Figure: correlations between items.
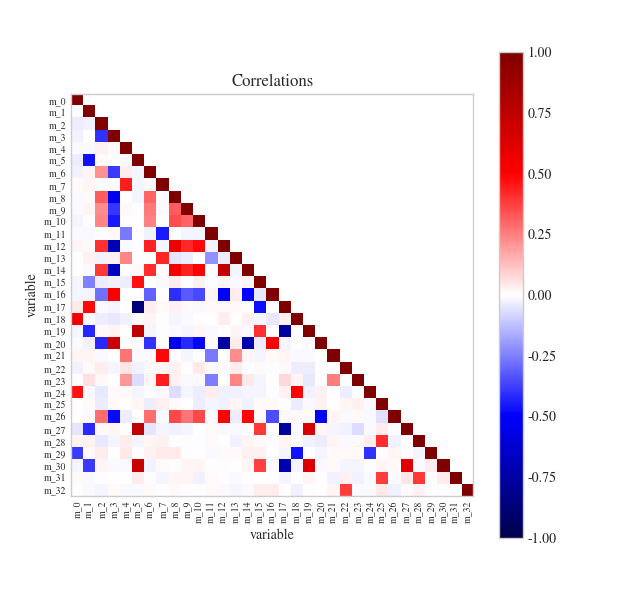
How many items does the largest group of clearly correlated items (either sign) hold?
11
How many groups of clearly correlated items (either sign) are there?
6
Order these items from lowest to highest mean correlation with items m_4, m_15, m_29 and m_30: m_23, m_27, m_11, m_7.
m_11, m_23, m_7, m_27
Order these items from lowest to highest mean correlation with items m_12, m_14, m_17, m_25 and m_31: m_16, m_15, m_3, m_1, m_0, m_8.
m_3, m_16, m_15, m_0, m_1, m_8
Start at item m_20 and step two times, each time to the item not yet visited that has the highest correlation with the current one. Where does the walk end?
m_16
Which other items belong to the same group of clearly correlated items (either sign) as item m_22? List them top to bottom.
m_32
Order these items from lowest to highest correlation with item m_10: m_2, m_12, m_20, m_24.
m_20, m_24, m_2, m_12
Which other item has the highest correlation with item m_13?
m_7
